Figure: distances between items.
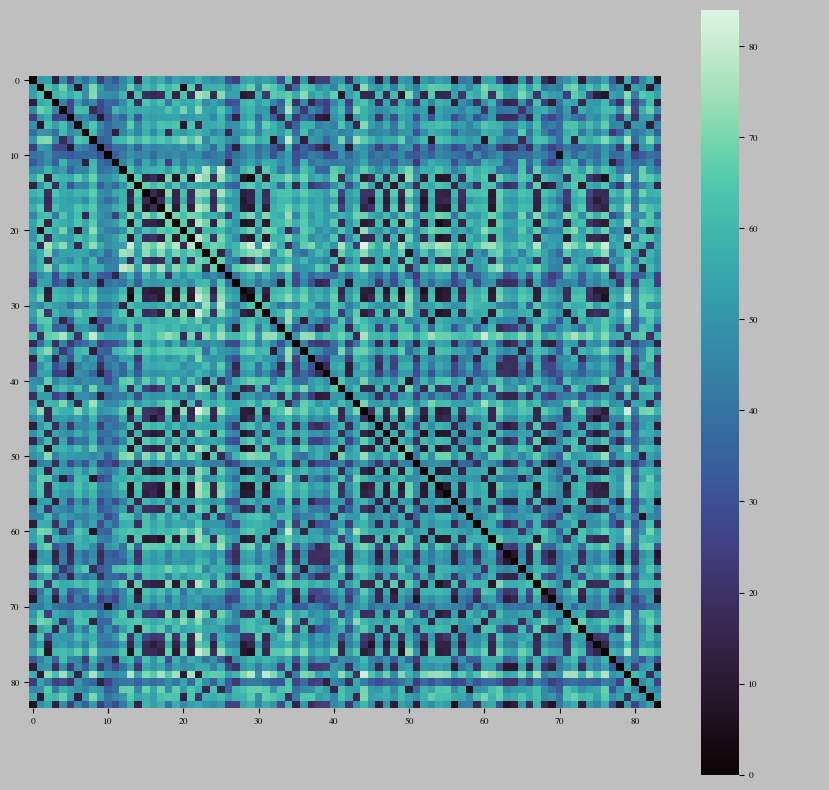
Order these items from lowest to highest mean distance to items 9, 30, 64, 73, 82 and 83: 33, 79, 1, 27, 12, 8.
27, 33, 12, 1, 79, 8
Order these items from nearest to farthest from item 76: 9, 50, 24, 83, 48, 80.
24, 80, 9, 83, 48, 50
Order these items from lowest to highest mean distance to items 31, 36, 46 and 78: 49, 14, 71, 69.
69, 14, 71, 49
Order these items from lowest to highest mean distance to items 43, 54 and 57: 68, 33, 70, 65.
70, 68, 33, 65
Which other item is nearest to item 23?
50
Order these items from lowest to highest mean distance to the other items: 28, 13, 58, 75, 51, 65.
51, 75, 28, 13, 58, 65
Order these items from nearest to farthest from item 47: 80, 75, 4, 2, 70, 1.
75, 2, 80, 70, 4, 1
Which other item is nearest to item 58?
81
